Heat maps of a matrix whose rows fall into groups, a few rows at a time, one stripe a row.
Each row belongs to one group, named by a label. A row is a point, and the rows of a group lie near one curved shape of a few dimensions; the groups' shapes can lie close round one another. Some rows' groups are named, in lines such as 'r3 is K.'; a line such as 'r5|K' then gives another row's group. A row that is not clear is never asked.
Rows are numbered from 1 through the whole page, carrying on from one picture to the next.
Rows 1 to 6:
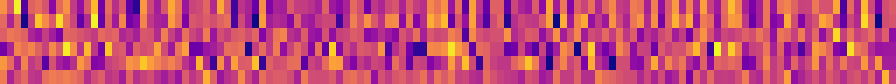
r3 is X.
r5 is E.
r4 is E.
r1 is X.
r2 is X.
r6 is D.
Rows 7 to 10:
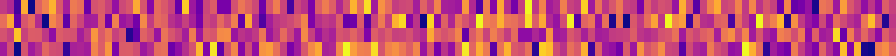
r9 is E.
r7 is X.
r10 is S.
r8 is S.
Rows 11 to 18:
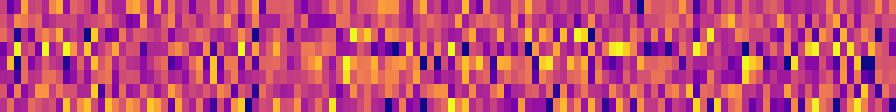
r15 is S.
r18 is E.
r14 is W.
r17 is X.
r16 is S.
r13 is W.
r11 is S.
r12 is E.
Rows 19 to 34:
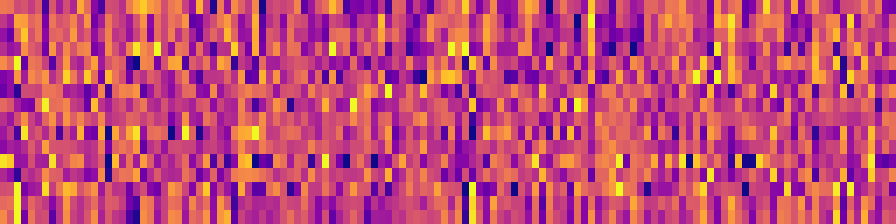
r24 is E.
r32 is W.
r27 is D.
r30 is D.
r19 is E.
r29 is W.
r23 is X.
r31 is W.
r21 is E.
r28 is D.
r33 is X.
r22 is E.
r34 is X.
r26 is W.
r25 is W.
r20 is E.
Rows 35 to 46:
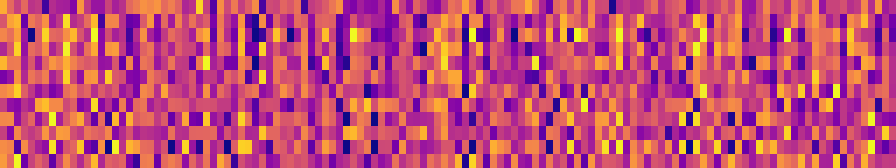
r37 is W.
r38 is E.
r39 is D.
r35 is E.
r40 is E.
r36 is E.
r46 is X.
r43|D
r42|X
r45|D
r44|D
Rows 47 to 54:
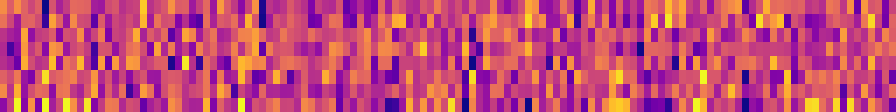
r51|D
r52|W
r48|S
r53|X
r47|E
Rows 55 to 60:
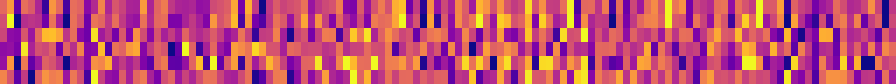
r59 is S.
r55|S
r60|W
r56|S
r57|X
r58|D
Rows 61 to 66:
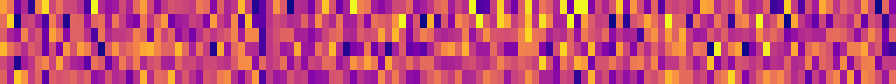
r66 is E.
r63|S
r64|E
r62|S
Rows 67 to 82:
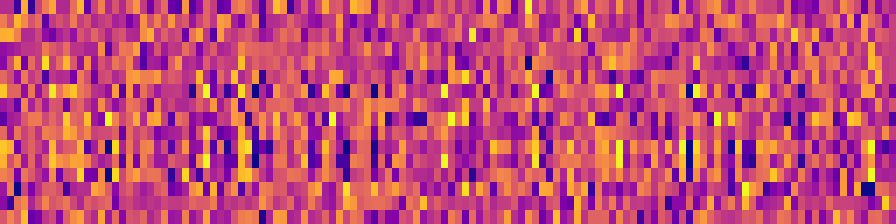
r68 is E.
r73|D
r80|S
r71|W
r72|E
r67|X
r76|D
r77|D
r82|X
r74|S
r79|D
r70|W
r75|E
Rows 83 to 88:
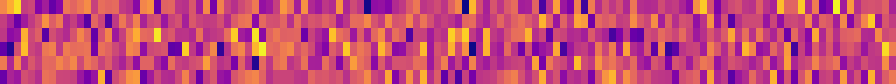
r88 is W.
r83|X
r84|W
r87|D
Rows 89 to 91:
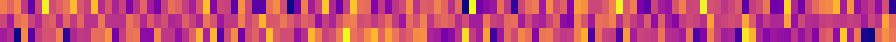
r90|D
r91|S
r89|W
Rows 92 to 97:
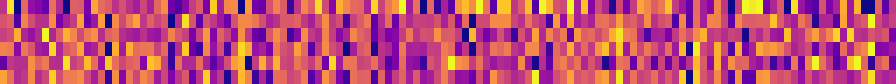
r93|D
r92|S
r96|E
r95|D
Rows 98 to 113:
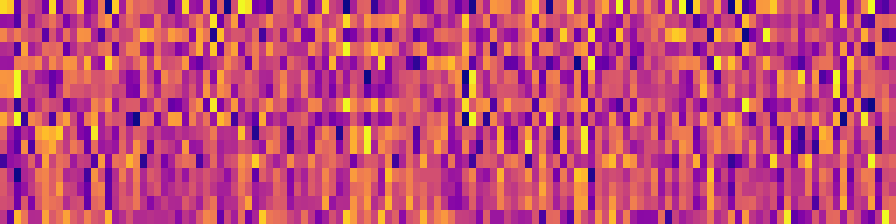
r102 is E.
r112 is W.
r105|S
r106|X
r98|D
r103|X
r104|X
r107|X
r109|W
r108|X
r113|D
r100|E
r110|W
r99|S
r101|S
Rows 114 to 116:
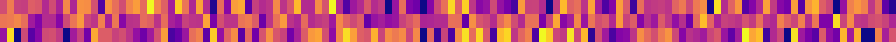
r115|X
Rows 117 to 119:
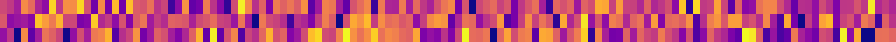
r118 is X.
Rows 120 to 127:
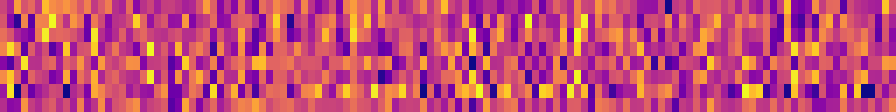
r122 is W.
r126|S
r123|E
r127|D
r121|X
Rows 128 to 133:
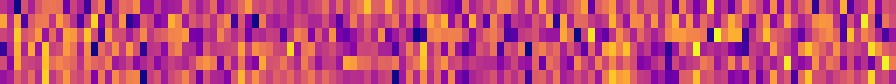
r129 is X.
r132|D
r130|E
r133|W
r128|W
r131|W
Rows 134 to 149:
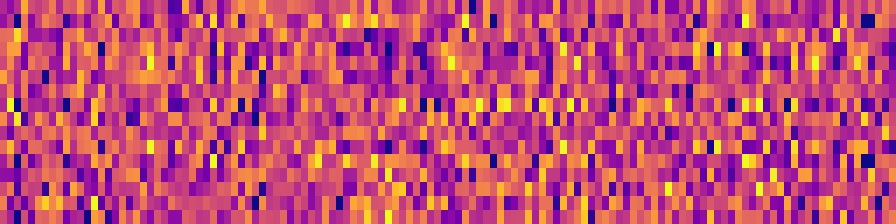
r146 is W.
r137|E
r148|X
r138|E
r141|S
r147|S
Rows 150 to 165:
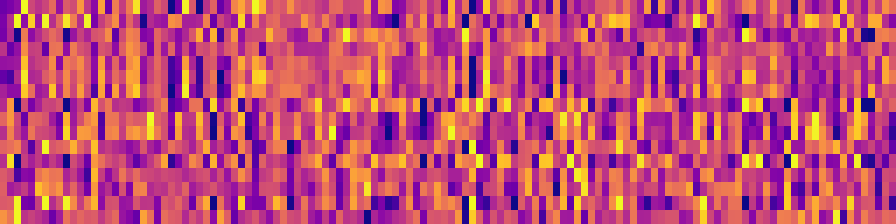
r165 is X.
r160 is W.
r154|D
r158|E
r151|W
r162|W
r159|E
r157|S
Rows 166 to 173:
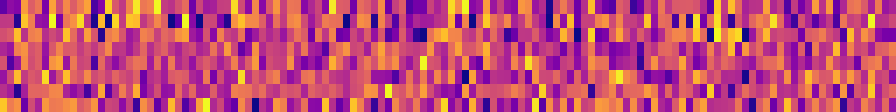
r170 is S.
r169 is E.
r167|D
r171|W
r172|W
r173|D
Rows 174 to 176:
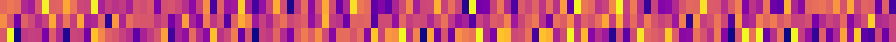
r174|W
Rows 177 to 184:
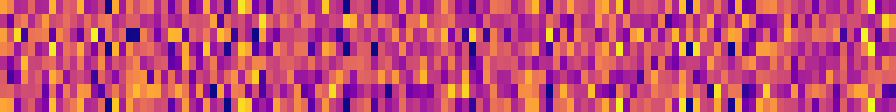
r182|S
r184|D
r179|X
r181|D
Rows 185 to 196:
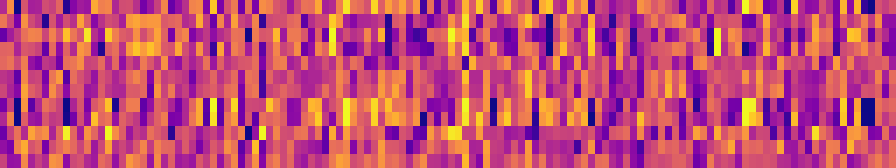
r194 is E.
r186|E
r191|S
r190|S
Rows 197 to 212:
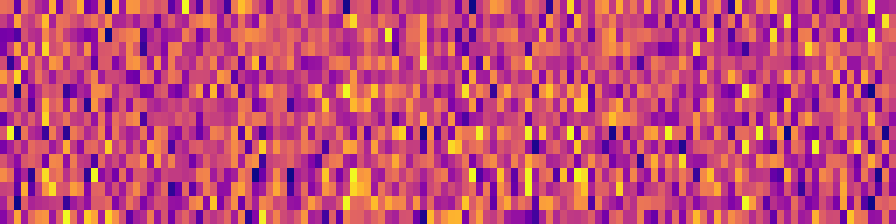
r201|S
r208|S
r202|X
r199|W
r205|W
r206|S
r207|E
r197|D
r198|D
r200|W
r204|W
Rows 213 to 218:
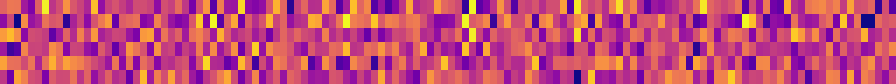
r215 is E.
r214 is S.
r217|D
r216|S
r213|W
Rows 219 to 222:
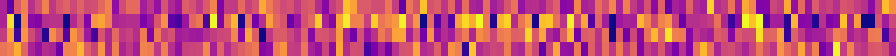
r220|S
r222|X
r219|D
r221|S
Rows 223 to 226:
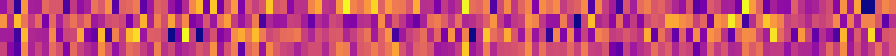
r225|D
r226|S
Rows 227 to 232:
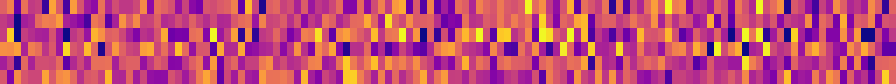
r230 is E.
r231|S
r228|W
